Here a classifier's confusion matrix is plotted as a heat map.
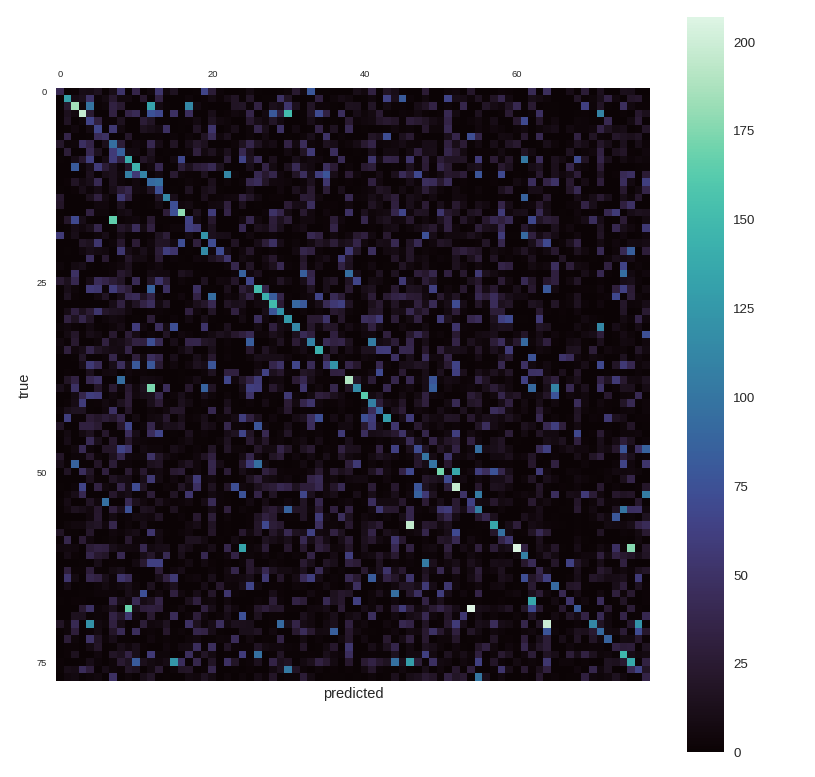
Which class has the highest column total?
12
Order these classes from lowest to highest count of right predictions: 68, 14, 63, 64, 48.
63, 64, 68, 48, 14
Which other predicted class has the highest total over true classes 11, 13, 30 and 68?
9
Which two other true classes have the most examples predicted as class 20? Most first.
27, 36
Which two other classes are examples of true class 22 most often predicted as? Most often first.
37, 4
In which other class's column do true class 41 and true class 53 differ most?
77
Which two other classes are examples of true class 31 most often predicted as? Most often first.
71, 15
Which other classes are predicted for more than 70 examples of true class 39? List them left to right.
12, 19, 49, 62, 65
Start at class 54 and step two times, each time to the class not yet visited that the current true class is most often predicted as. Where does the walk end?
43
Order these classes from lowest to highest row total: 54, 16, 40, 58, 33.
54, 58, 40, 16, 33
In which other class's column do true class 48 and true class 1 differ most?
45
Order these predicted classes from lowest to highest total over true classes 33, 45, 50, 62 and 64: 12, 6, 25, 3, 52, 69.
69, 3, 6, 25, 12, 52
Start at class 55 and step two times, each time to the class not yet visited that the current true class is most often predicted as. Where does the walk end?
26
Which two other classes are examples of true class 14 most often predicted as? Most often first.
61, 8
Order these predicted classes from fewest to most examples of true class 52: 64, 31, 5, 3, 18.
64, 31, 5, 18, 3
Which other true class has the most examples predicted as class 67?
62
